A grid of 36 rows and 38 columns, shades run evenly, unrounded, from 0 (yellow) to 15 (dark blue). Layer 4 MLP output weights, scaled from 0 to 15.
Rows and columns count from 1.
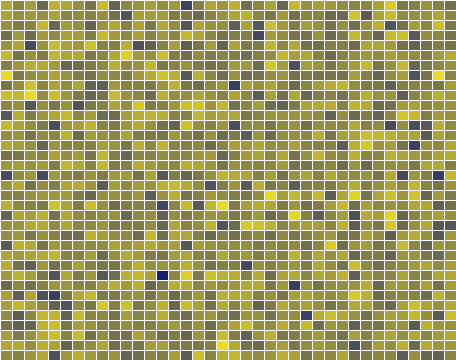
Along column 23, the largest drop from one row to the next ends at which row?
20
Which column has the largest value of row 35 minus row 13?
30
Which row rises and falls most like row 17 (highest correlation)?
4
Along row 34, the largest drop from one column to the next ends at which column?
19
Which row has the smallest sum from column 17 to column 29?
28
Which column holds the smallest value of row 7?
23
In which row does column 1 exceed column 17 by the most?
12
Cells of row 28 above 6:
16
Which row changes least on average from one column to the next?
17
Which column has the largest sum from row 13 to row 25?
14
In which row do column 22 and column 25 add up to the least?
22
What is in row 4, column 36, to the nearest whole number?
6
